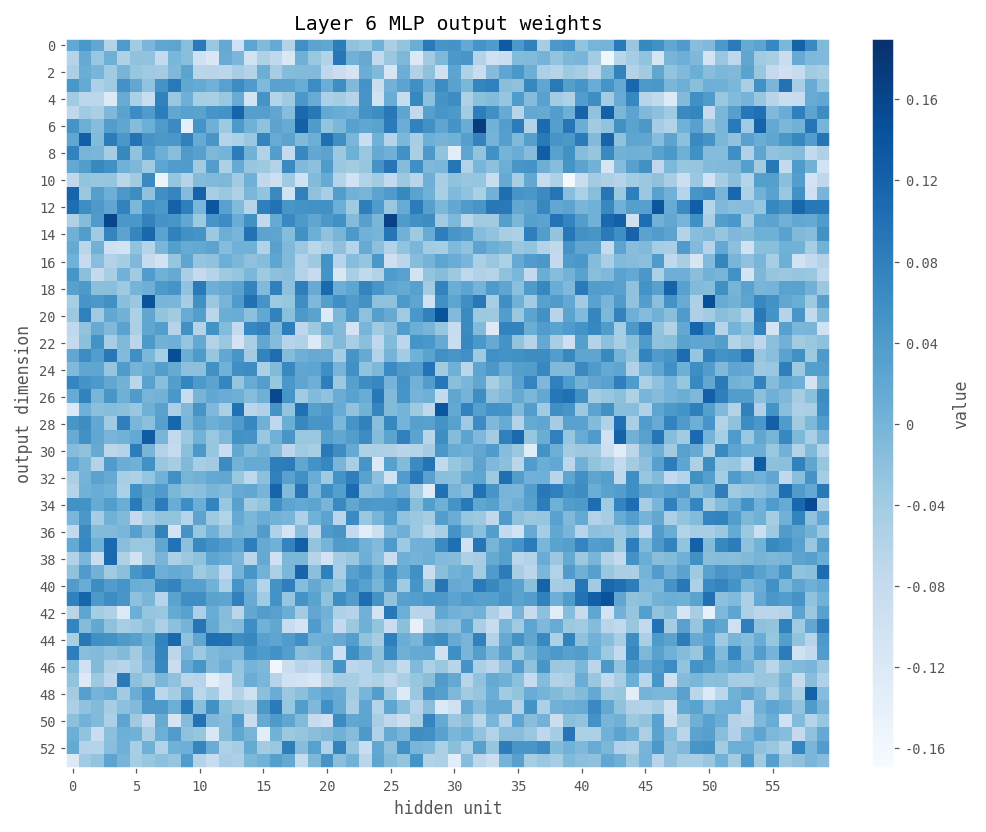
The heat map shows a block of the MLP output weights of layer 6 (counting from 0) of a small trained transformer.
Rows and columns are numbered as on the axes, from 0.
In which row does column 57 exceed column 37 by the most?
0
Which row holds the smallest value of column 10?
1
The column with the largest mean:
37
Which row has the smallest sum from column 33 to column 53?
10
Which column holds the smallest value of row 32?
25
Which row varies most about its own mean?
21
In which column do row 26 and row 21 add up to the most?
50
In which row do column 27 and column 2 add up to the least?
17
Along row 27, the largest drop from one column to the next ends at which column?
14
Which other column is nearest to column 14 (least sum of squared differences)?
56
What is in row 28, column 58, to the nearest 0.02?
0
